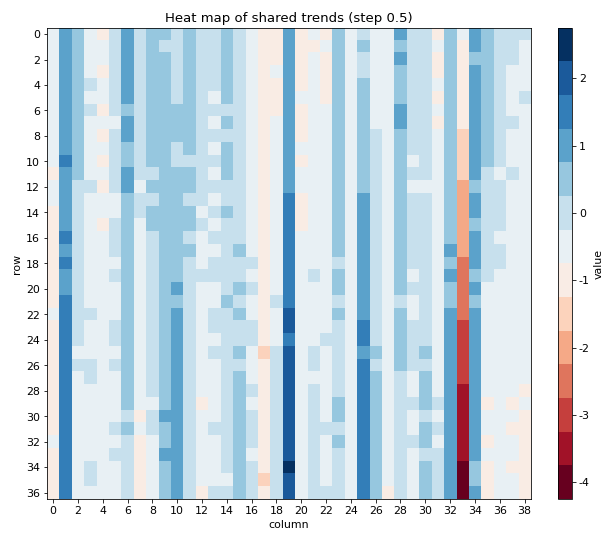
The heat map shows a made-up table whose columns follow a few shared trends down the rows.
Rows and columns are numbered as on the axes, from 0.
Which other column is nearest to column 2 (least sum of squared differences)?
8
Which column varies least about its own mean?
24
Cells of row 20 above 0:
11
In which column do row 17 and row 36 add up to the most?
19
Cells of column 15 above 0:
14
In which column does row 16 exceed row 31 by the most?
33
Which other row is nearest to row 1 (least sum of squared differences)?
4
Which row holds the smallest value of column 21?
1
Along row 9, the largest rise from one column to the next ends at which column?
34
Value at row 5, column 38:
0
